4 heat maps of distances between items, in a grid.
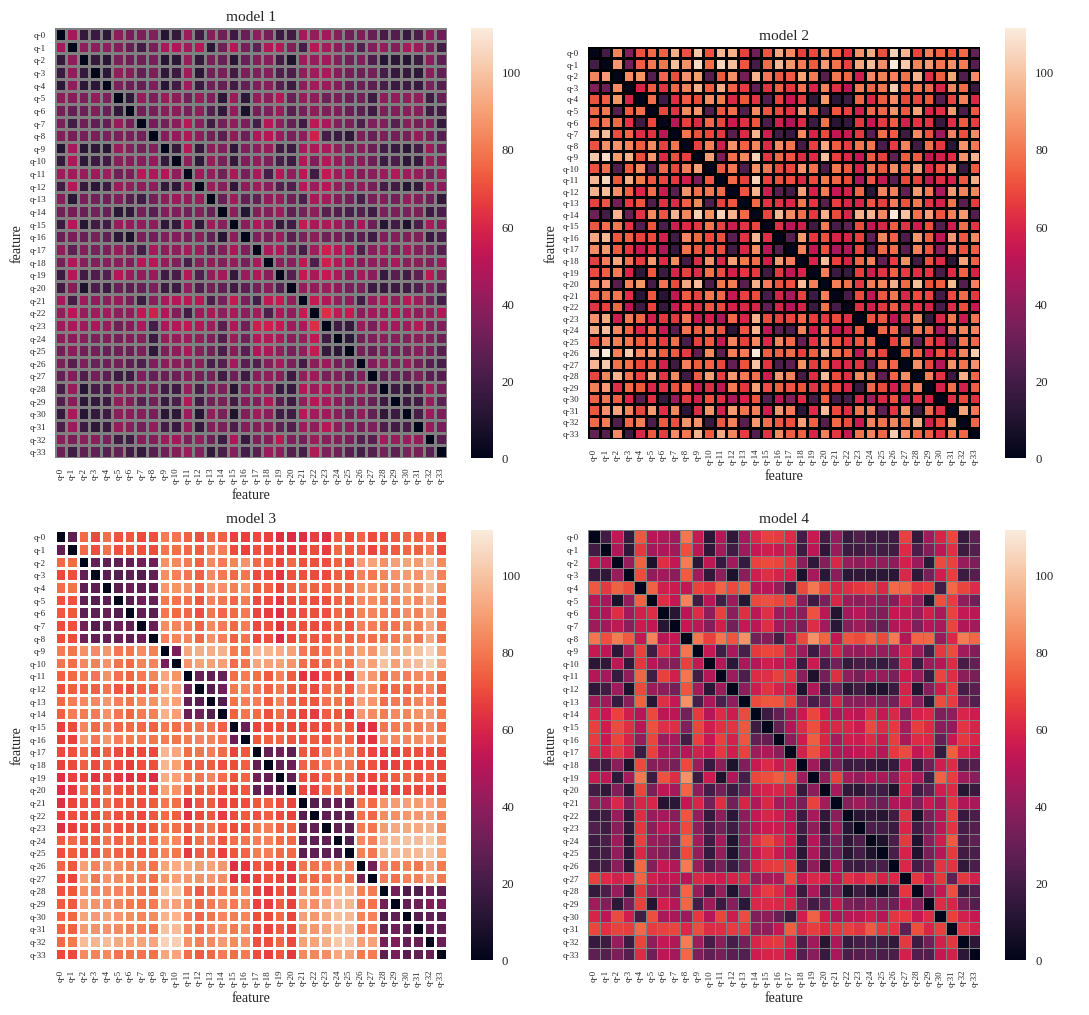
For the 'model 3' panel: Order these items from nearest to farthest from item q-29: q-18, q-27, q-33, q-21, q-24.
q-33, q-18, q-27, q-21, q-24
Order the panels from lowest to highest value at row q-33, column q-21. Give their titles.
model 1, model 4, model 2, model 3
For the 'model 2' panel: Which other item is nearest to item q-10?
q-32
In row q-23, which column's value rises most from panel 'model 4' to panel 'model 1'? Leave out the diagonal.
q-22
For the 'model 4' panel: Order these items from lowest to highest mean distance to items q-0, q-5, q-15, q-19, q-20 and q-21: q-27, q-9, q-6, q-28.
q-28, q-9, q-6, q-27
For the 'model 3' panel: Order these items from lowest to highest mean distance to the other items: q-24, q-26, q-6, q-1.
q-6, q-1, q-24, q-26
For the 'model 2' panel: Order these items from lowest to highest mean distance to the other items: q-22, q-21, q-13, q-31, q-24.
q-22, q-21, q-13, q-24, q-31
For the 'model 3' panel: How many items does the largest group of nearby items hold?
7
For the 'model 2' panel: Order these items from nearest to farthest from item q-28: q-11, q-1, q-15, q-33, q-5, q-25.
q-25, q-15, q-11, q-33, q-1, q-5
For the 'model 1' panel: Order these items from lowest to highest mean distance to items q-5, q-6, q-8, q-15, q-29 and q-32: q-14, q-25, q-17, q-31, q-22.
q-14, q-25, q-31, q-17, q-22
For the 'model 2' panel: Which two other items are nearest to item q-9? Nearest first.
q-26, q-11
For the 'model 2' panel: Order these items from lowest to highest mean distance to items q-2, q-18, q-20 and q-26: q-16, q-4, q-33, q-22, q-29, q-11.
q-11, q-29, q-22, q-16, q-4, q-33
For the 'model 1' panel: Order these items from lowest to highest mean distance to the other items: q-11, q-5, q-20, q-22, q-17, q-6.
q-20, q-6, q-5, q-17, q-11, q-22
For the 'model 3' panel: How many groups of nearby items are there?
9
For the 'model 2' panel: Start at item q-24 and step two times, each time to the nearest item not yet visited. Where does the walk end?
q-17
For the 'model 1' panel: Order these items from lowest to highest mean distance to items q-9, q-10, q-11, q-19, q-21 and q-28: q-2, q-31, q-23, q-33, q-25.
q-2, q-31, q-33, q-25, q-23
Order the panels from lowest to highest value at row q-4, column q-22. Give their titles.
model 2, model 1, model 4, model 3
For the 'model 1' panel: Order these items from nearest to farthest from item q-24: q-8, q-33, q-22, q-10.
q-8, q-33, q-10, q-22
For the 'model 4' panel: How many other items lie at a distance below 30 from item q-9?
6
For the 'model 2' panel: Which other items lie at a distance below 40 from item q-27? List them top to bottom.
q-7, q-12, q-16, q-17, q-24
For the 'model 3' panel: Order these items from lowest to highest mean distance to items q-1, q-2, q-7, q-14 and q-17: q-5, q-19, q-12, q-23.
q-5, q-19, q-12, q-23
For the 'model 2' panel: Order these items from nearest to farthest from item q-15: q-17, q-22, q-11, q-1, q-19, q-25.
q-19, q-22, q-17, q-25, q-11, q-1
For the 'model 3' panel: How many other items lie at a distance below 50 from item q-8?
6
